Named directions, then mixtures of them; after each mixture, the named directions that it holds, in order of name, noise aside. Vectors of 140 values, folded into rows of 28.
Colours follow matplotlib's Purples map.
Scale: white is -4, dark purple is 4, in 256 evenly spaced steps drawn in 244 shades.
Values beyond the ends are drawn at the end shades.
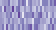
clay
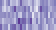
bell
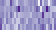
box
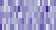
bell, box.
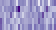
box, clay.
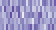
clay.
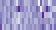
box.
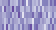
clay.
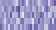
box, clay.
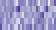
box, clay.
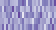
clay.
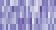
bell, clay.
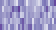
bell, box, clay.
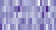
bell, box.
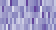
bell, box, clay.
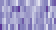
bell, box, clay.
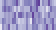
bell, box.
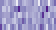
bell, box.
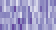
bell.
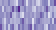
bell, box, clay.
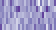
box.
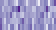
bell, box, clay.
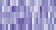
bell, clay.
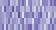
clay.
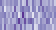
bell, clay.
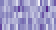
bell, box.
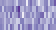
box, clay.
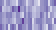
bell, box, clay.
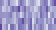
bell, box, clay.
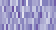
clay.
